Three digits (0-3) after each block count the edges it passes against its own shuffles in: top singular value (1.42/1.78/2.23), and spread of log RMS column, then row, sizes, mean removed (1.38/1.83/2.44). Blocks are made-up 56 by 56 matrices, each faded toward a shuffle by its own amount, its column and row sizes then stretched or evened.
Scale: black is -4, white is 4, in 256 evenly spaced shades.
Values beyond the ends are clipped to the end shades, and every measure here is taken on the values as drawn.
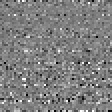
0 0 3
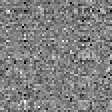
2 1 1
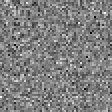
2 0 0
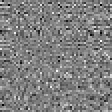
3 1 1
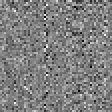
2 2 0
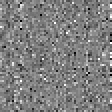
2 2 0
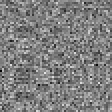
2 0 1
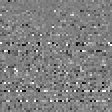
1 0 3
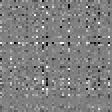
1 3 3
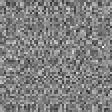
3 0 2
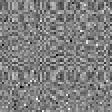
3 1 0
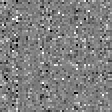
1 2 0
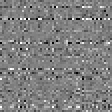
3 1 3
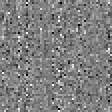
0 3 0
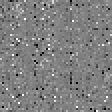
0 2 1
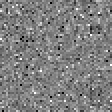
1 1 0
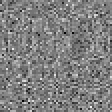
2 0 1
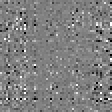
2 3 2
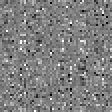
2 2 1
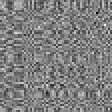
3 1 2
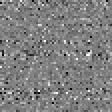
1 0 3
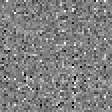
0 2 1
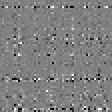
2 2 3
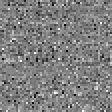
1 0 1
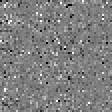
0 2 2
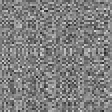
3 1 1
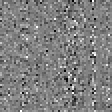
1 3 0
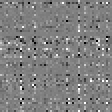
0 3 3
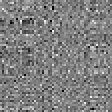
3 1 1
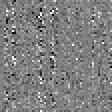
0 3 1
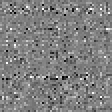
0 1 3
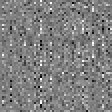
2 3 1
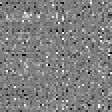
2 2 1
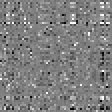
3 2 2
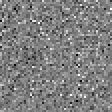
1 1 1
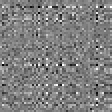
3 2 3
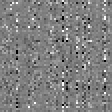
1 3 1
